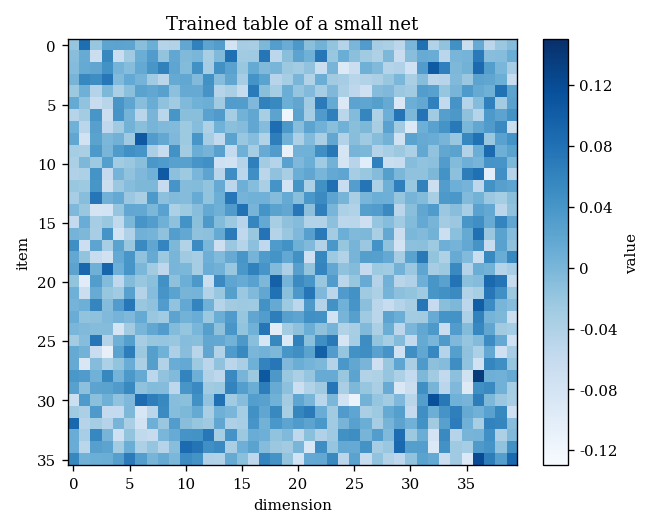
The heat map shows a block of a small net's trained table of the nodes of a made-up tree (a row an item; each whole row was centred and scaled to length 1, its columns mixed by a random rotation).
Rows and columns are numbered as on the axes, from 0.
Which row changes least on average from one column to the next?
13
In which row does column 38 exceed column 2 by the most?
4
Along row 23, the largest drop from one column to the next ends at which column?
23
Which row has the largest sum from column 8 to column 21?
20
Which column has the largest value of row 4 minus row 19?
38
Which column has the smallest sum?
24
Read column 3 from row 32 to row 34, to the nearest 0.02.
-0.04 0 0.02
